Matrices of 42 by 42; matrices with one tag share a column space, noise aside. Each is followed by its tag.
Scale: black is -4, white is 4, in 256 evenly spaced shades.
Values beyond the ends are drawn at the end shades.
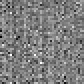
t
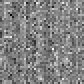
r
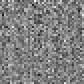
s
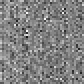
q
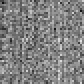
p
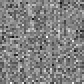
t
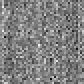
t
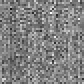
q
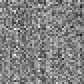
s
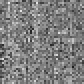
p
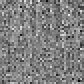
s
